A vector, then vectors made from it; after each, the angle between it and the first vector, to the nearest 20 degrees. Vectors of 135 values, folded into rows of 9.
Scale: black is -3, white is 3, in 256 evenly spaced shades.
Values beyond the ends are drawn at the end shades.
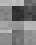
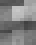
160 degrees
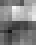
140 degrees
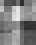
140 degrees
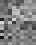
120 degrees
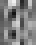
80 degrees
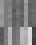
80 degrees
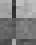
100 degrees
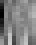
100 degrees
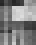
160 degrees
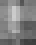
120 degrees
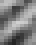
80 degrees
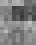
20 degrees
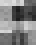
20 degrees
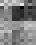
20 degrees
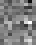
80 degrees
